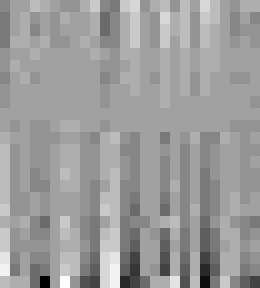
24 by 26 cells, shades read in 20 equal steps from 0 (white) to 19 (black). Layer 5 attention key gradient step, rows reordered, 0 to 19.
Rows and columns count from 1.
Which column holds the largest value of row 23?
21
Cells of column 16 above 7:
6
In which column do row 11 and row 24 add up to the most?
5
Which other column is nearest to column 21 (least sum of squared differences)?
14
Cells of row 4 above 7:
9
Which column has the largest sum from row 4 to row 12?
1
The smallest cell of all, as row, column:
24, 7
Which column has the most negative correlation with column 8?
2
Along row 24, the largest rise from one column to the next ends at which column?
13
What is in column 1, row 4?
10
